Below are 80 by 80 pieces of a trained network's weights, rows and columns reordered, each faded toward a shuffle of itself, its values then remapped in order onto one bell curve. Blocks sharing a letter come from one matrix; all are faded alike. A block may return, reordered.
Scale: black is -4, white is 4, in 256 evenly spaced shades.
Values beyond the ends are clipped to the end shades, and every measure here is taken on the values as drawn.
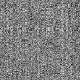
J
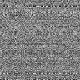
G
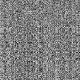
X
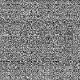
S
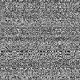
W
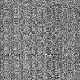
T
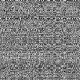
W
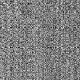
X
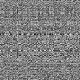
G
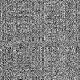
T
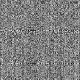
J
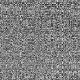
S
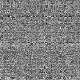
S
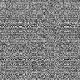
G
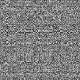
S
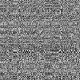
G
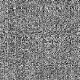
J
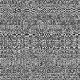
G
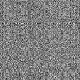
T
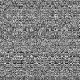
W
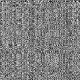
T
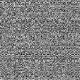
S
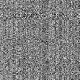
T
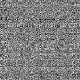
S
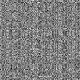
T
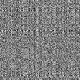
T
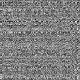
W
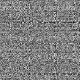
S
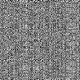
X
